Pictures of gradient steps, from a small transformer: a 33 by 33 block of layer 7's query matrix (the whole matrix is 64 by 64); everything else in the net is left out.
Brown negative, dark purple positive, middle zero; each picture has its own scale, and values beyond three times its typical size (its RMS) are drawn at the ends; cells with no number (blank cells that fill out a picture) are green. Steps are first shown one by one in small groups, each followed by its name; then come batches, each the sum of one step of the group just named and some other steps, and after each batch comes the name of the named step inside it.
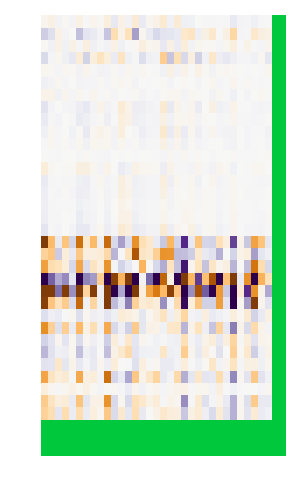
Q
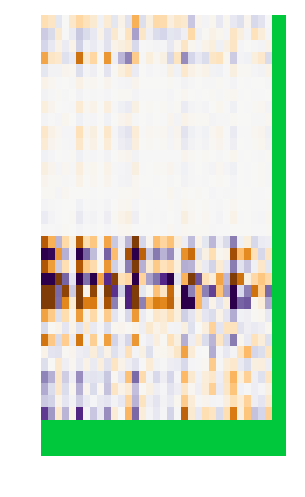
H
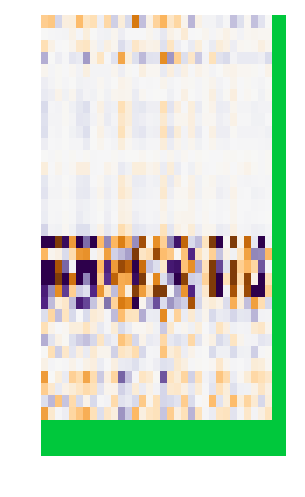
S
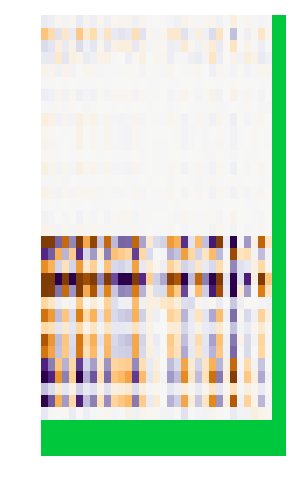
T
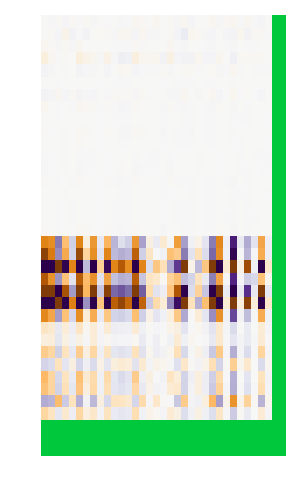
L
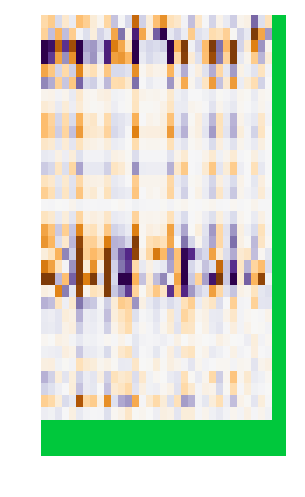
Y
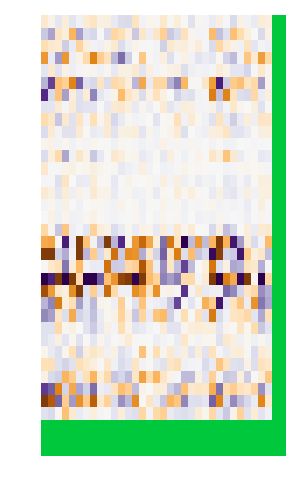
Q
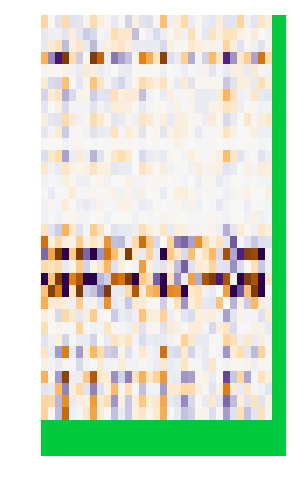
Q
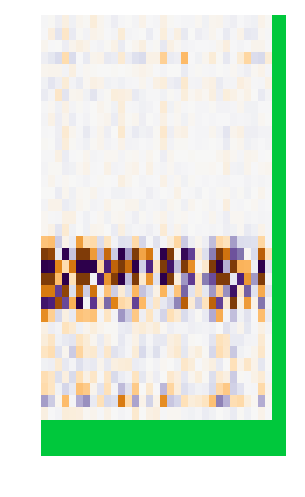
L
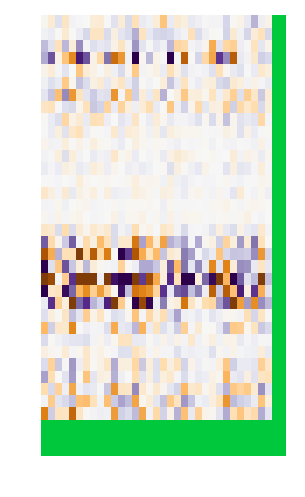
Y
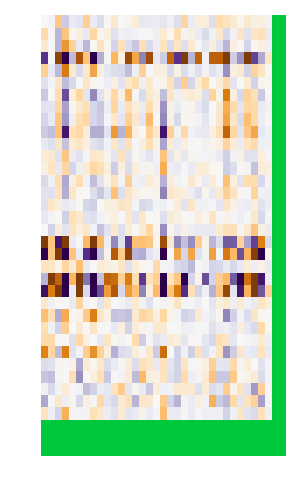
T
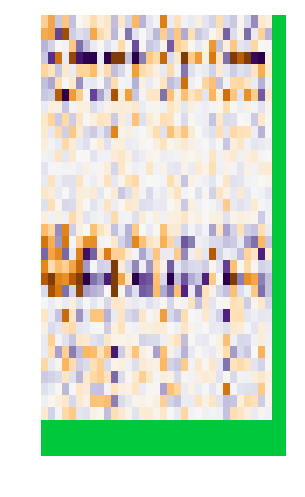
Y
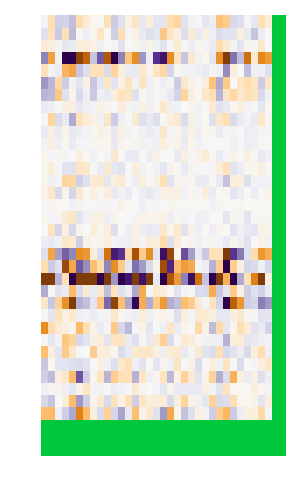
T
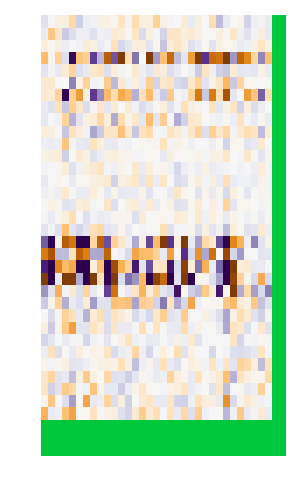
S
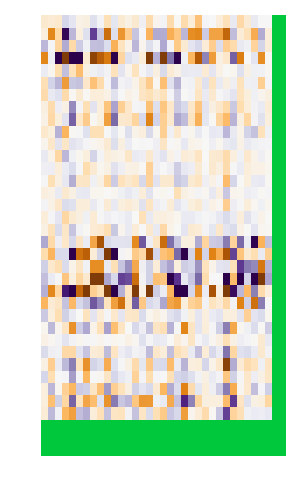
Y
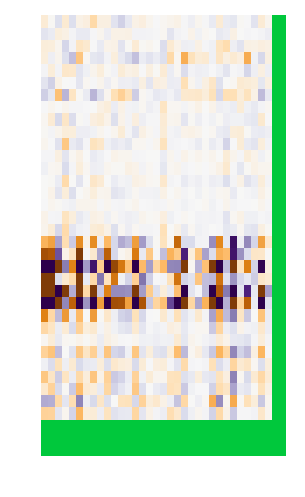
L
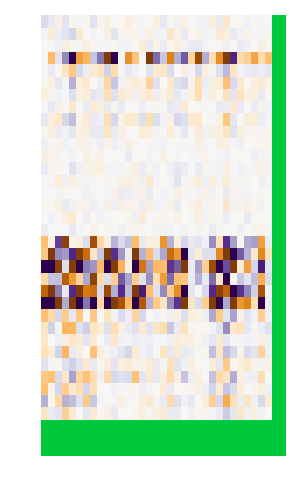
L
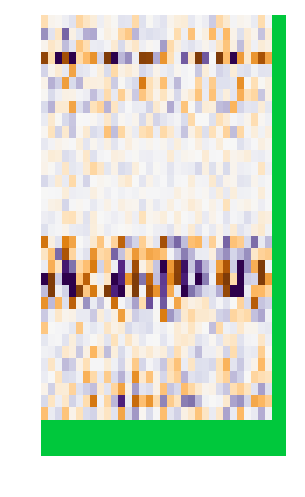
Q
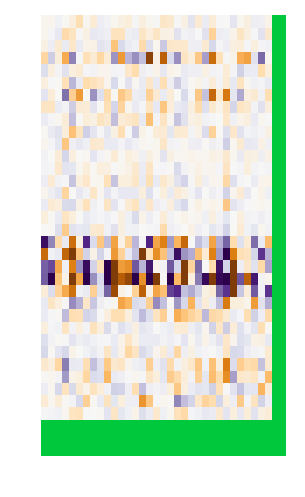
S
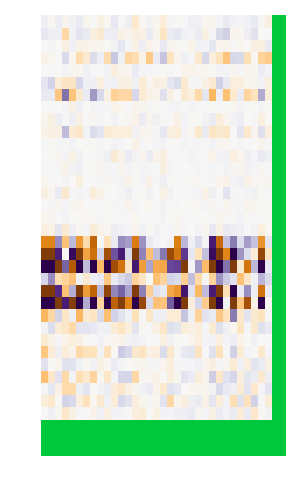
L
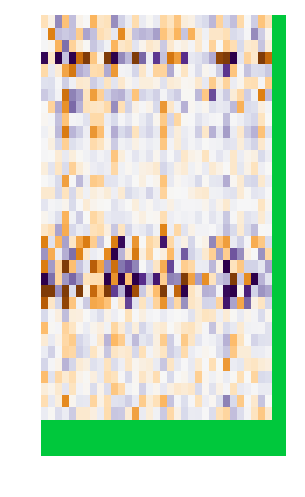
Q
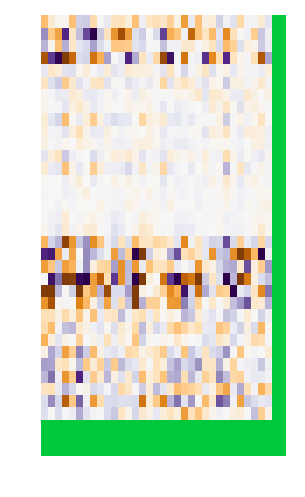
H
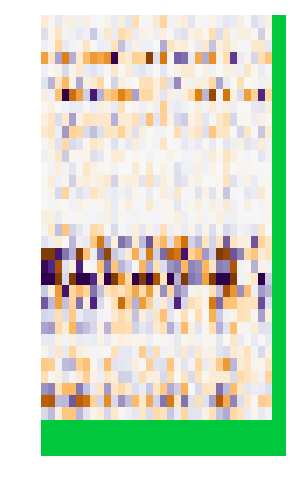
S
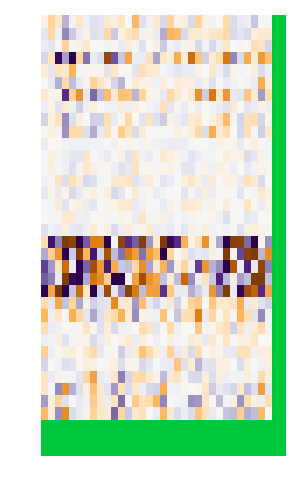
S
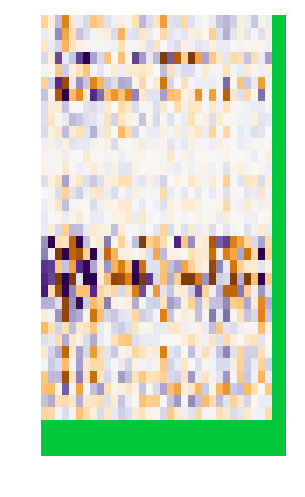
S
